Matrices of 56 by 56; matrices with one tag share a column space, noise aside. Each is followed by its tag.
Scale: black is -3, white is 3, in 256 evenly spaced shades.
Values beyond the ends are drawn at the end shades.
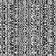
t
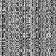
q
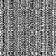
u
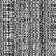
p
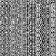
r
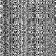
r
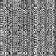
u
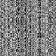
q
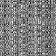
r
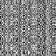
t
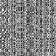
q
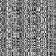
q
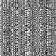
u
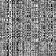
p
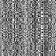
p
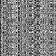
r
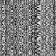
t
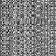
r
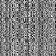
p
